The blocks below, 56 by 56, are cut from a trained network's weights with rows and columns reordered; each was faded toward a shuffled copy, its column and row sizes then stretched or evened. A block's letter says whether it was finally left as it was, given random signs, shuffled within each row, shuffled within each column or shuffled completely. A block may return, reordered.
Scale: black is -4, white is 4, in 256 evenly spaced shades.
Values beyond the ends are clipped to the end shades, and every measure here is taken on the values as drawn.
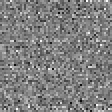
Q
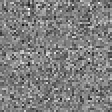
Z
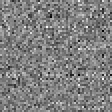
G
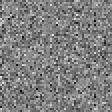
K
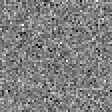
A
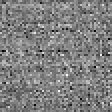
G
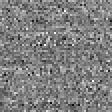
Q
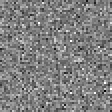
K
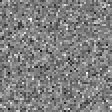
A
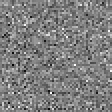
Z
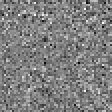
G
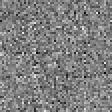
Z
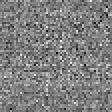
G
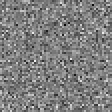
Z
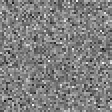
A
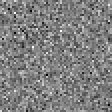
K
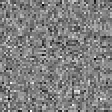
G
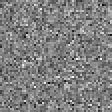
G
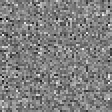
Z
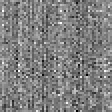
G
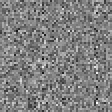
Z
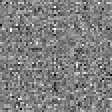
G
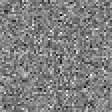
K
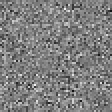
Z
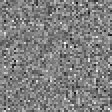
K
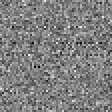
Q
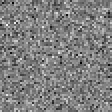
A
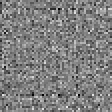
G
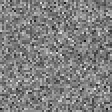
A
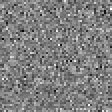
Q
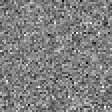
Q
